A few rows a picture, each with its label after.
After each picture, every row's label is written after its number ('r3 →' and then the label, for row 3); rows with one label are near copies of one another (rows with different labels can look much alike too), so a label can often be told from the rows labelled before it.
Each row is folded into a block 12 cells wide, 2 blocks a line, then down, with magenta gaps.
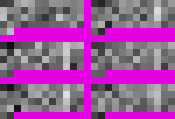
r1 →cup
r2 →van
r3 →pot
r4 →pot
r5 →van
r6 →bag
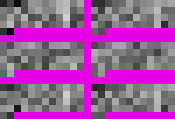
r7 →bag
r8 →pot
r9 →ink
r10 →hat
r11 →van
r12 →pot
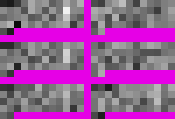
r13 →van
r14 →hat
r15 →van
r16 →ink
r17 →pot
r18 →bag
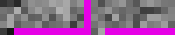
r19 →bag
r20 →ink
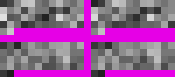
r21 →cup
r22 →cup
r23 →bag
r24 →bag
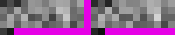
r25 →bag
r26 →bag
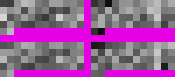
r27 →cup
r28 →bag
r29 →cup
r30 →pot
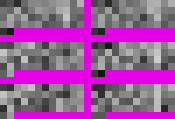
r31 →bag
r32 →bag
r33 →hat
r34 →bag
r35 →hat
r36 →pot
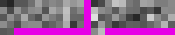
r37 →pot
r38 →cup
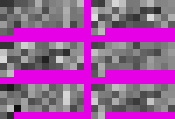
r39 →pot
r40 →cup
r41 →cup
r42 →hat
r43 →van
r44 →cup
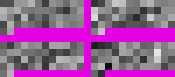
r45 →hat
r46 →cup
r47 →ink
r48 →van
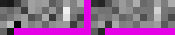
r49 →van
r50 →van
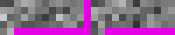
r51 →cup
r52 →hat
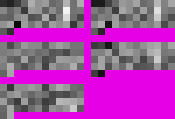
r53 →van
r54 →van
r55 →ink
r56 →bag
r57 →ink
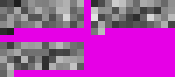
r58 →bag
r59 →cup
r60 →ink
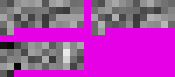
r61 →ink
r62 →ink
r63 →van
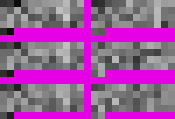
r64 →bag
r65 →pot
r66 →bag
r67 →ink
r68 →bag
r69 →hat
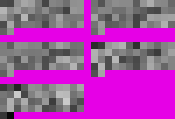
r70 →hat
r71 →ink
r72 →ink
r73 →hat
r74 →bag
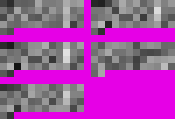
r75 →pot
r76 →van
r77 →van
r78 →ink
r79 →van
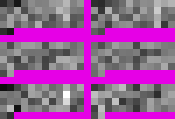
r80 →bag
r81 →pot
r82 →ink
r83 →ink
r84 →van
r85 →hat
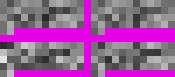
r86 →ink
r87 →ink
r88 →cup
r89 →ink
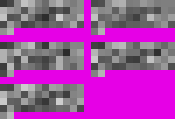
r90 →cup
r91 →cup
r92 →hat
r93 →cup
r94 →cup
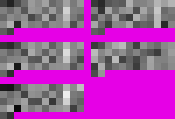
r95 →van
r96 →pot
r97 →van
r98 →hat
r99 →van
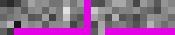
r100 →van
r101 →hat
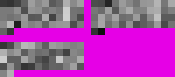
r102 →van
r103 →bag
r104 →cup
